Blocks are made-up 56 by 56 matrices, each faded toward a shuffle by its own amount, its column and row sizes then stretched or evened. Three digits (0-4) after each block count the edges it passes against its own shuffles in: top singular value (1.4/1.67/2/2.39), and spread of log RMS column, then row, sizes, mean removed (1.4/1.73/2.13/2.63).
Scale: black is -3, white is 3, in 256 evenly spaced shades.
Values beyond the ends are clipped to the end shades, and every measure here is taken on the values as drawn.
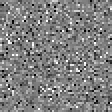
1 0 0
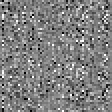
2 4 1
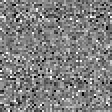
1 0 2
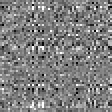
4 3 4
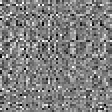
4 2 3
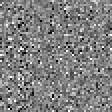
0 3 0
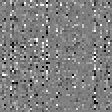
2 4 1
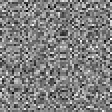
3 2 2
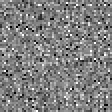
1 1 1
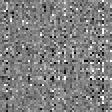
1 4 3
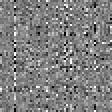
3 4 3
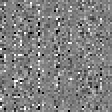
2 4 1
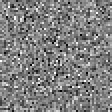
0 0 0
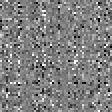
0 4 2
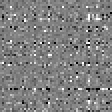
3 2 4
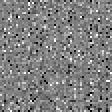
1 3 1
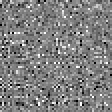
3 1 3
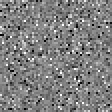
0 1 0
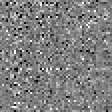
1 3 2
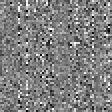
1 4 1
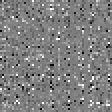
1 4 2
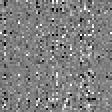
2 4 2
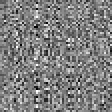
3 4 0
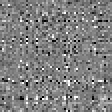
3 3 3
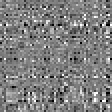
4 2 4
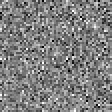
1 2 0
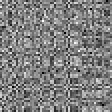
4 3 0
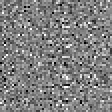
2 1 2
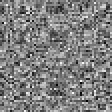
3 1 1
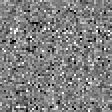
1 0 2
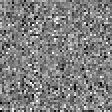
0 2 2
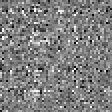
2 2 3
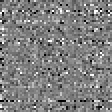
0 3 4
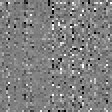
2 4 1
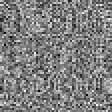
3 0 0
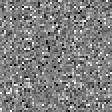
2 0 1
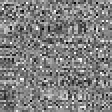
3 1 2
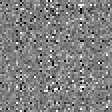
2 3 2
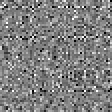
3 1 2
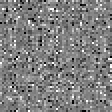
3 2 2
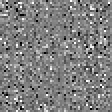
1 4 1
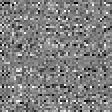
3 2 4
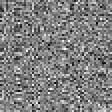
3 1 0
